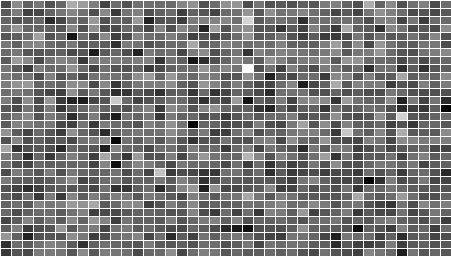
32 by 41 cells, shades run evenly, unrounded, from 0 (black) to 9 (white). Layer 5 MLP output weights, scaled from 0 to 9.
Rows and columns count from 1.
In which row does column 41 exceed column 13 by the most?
7
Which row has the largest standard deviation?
13
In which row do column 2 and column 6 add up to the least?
19
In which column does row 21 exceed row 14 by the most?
41
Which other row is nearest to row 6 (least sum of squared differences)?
28
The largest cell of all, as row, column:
9, 23
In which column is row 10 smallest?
25
